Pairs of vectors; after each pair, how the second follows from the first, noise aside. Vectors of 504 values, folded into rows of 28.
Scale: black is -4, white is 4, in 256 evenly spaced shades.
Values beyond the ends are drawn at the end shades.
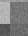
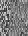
sign-scrambled.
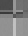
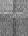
negated, shrunk.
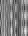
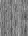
negated, shrunk.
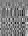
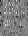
reversed, negated, partly zeroed.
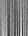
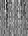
reversed, negated, partly zeroed.
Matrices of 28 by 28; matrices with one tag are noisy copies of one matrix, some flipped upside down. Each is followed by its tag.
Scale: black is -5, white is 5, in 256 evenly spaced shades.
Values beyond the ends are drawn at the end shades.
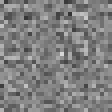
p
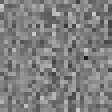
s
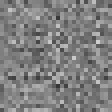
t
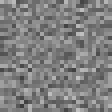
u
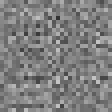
t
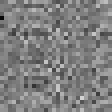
t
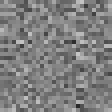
u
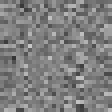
u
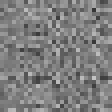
t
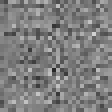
t
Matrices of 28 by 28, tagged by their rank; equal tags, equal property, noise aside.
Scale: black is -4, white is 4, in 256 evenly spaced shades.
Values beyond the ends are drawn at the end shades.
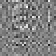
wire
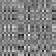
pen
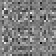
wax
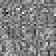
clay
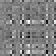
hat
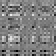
pen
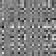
pen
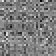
wax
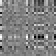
hat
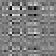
hat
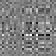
pen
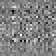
wax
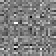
wax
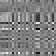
hat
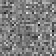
clay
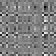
pen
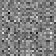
wire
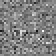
clay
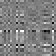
hat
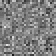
clay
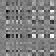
hat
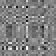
pen
